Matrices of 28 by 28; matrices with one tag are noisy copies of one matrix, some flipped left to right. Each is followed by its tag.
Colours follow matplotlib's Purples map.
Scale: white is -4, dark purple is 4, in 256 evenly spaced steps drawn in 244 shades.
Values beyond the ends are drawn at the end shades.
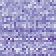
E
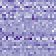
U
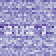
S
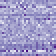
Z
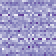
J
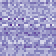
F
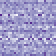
J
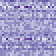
U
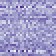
Z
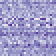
F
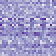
F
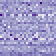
J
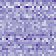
U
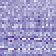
E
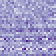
E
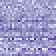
E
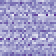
J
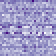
S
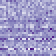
E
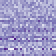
E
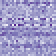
F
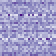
J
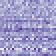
E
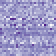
F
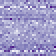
Z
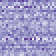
U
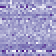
Z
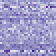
Z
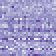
E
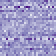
U
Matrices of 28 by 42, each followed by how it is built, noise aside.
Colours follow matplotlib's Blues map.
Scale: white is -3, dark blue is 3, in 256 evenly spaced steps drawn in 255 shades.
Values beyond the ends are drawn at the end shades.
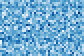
repeating columns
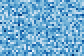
noise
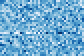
uneven rows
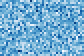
noise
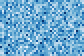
repeating rows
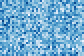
blocks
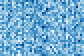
repeating rows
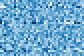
uneven rows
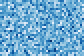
noise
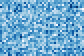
blocks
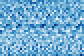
repeating columns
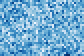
smooth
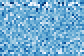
uneven rows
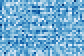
blocks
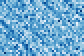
Toeplitz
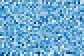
uneven rows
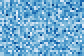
repeating columns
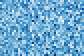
repeating rows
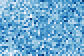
smooth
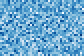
repeating columns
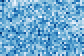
smooth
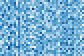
repeating rows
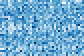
blocks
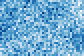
smooth
